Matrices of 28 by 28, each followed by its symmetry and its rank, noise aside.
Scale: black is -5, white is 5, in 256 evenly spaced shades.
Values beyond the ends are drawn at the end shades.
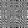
antisymmetric, rank two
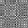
symmetric, rank two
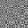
antisymmetric, rank two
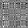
antisymmetric, rank two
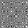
symmetric, rank three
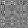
antisymmetric, rank two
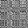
antisymmetric, rank two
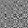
no symmetry, rank two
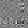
no symmetry, rank two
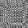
no symmetry, rank three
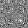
symmetric, rank three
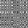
no symmetry, rank two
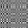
no symmetry, rank one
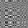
no symmetry, rank one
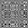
antisymmetric, rank two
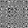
symmetric, rank two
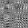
antisymmetric, rank two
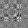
symmetric, rank two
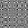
antisymmetric, rank two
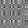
no symmetry, rank one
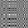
no symmetry, rank one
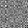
symmetric, rank three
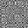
symmetric, rank three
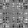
antisymmetric, rank two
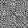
symmetric, rank three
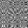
antisymmetric, rank two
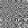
no symmetry, rank three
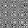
symmetric, rank two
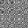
symmetric, rank three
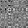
symmetric, rank three
